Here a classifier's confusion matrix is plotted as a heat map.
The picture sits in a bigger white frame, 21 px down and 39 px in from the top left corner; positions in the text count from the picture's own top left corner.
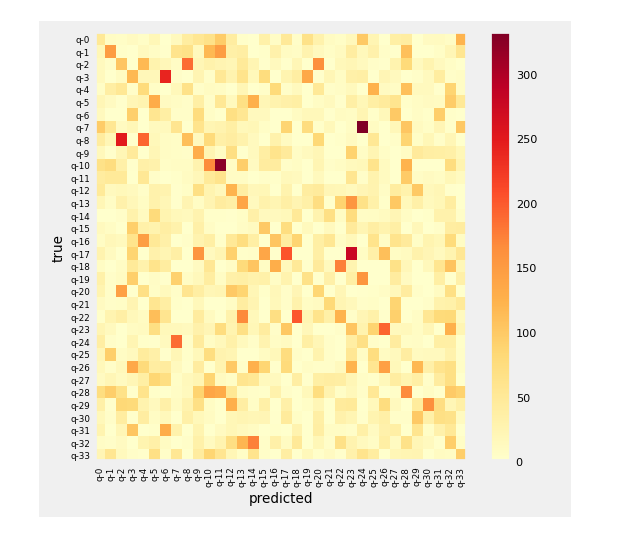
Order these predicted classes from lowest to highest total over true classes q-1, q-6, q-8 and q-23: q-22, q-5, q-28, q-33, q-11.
q-22, q-33, q-5, q-28, q-11
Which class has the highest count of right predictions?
q-17
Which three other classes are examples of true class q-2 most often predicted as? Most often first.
q-8, q-20, q-4
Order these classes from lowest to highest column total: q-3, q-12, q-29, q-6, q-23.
q-29, q-6, q-3, q-12, q-23
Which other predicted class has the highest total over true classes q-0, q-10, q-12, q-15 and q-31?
q-11
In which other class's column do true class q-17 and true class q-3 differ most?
q-23
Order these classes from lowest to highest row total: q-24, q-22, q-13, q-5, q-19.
q-24, q-19, q-5, q-13, q-22
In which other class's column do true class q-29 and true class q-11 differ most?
q-30
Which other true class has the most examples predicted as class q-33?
q-0
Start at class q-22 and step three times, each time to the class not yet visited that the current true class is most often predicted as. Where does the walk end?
q-4
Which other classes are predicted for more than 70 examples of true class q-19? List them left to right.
q-3, q-7, q-24
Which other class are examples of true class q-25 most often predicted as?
q-1
